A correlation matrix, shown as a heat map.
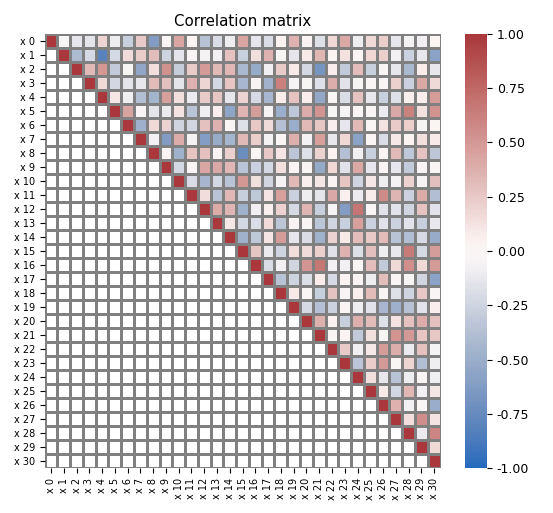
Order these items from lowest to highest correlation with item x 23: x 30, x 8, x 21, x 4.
x 8, x 4, x 30, x 21
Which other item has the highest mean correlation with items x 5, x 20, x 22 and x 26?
x 27
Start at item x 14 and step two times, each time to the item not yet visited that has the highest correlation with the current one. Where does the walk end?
x 3
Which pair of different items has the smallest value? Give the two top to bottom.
x 1, x 4
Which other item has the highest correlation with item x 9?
x 2
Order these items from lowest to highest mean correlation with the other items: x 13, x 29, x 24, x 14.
x 13, x 14, x 24, x 29
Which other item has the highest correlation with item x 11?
x 26
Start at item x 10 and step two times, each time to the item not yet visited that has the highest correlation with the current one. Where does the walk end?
x 28
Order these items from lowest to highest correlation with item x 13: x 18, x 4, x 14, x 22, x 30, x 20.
x 18, x 22, x 30, x 20, x 14, x 4
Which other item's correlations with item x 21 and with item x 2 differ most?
x 16
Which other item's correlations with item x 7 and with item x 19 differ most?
x 21
